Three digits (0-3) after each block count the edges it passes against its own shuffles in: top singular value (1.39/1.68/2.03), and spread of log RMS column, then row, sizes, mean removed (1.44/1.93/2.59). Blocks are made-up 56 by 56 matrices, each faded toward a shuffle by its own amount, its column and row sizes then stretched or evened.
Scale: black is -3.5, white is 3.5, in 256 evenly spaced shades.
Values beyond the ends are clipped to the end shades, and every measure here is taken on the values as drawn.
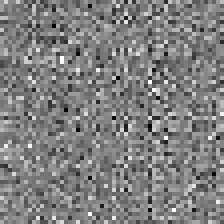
3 2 0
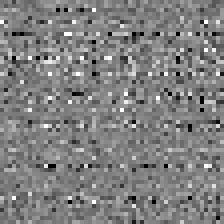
1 1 3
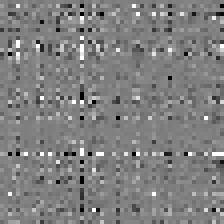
2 3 3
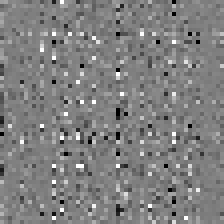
0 3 1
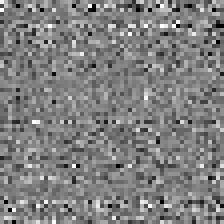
0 0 3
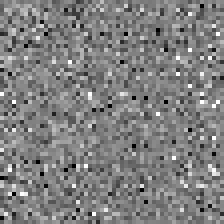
1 1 1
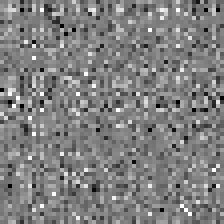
3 1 1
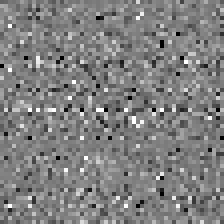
2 0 2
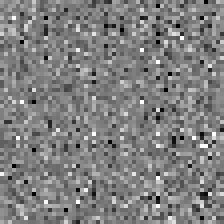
1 2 1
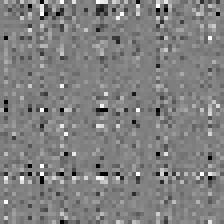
3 3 2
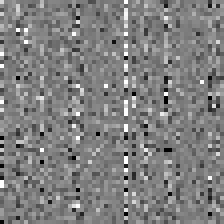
2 3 0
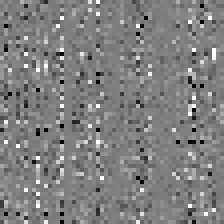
1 3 0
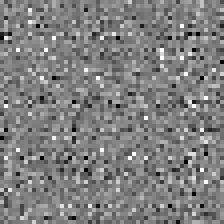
1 1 2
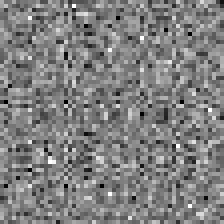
3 1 1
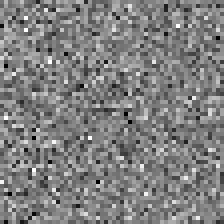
0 1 0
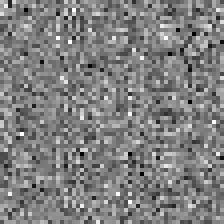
2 1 0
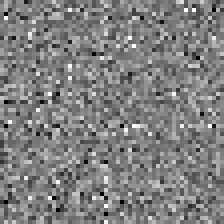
1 1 1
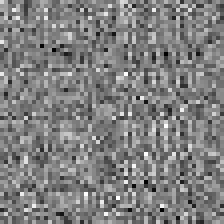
3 1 0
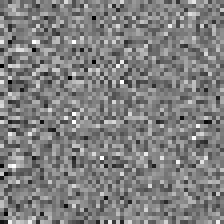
3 1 1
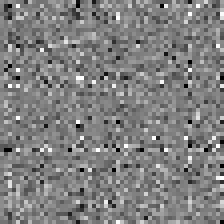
1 2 2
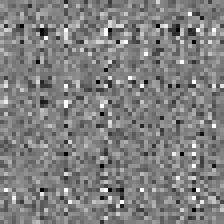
2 2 2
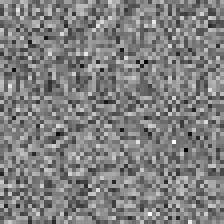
3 0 0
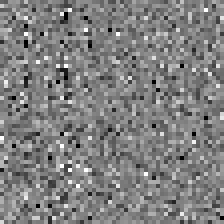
0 1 0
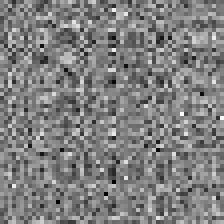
3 2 0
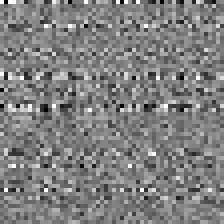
3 0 3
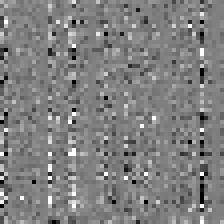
3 3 1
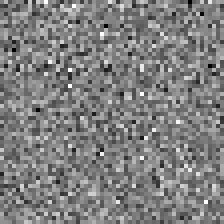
0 0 1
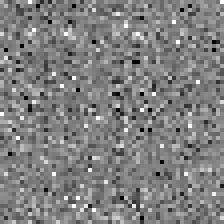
1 0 0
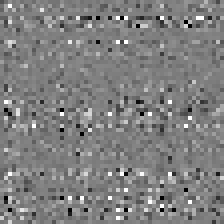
1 2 3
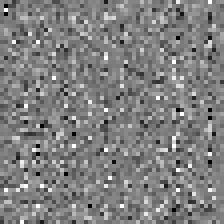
2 2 0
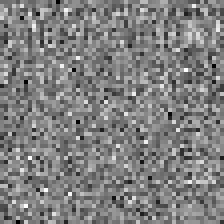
2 0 0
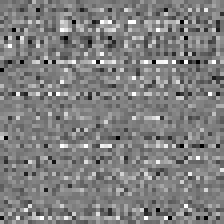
3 0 3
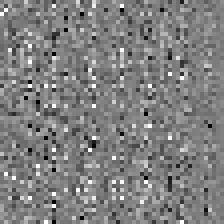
1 3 0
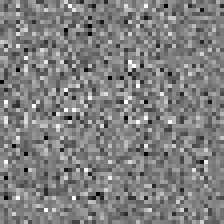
0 2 1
